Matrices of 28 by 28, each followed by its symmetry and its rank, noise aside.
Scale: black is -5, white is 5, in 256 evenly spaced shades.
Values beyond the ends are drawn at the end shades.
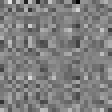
no symmetry, rank three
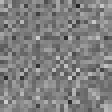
symmetric, rank four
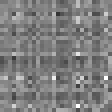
symmetric, rank three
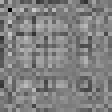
symmetric, rank three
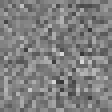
antisymmetric, rank six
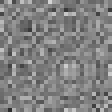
symmetric, rank four
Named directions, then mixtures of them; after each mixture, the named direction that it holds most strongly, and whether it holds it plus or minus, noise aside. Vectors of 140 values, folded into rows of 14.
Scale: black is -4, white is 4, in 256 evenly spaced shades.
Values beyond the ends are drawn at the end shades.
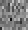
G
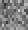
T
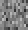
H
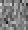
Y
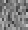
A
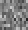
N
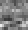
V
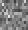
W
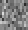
A, plus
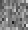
H, minus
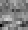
V, minus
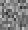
N, plus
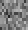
W, minus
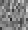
G, plus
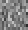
A, minus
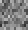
T, plus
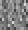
A, minus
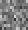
N, plus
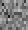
W, minus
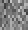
T, plus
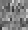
G, plus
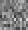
N, minus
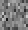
H, plus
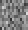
T, minus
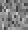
A, plus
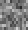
N, plus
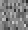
H, plus
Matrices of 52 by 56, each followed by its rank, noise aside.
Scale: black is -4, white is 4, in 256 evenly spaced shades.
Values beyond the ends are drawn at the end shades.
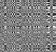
two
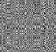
four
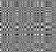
one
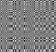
one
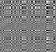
one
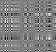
one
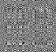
four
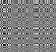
one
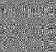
four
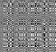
two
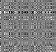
two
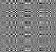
one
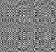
three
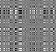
one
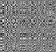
three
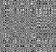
three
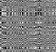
two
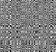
three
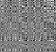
three
